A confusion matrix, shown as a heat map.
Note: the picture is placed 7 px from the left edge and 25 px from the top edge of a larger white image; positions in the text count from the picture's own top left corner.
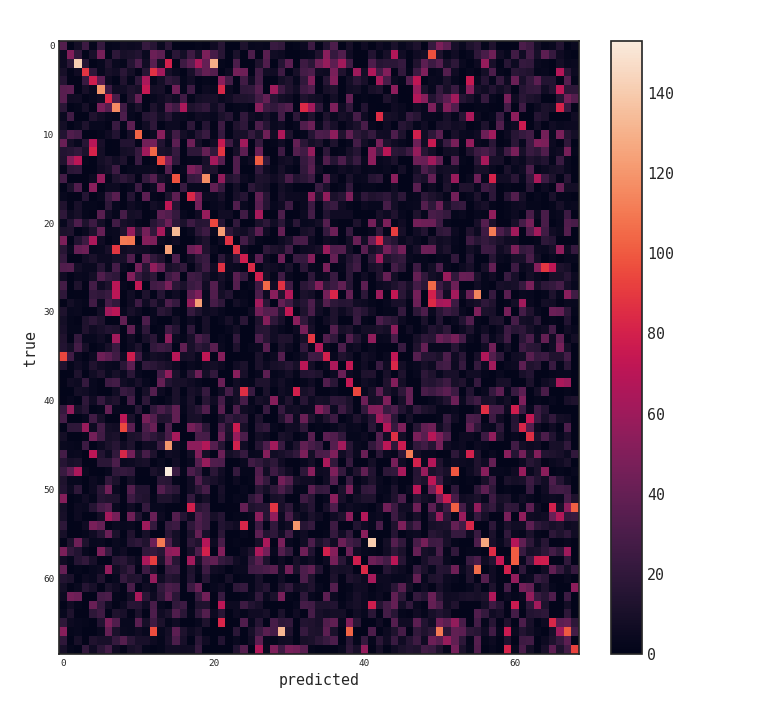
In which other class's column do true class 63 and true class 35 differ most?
0
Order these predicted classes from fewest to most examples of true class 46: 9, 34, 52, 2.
2, 52, 34, 9
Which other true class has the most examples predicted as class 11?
5
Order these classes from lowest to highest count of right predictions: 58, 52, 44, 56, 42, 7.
42, 58, 44, 52, 7, 56
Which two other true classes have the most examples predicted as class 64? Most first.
25, 58
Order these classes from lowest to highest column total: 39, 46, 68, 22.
22, 46, 68, 39
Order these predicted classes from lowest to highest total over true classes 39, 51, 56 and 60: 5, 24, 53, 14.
53, 5, 14, 24
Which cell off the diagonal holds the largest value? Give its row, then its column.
48, 14
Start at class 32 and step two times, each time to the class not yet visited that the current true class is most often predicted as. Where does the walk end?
62
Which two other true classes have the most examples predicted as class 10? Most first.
27, 62
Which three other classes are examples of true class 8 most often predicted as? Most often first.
42, 54, 60
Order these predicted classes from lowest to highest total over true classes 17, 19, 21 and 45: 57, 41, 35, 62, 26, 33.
41, 62, 35, 33, 26, 57
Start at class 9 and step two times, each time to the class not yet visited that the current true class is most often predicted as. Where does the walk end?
68
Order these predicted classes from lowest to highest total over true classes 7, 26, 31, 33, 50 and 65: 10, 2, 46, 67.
46, 2, 10, 67
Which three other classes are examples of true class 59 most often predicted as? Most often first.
55, 40, 6
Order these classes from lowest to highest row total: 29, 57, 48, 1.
1, 29, 48, 57
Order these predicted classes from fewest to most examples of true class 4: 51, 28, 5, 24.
28, 51, 24, 5
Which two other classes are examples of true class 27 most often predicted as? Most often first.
49, 29
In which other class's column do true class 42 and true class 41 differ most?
56
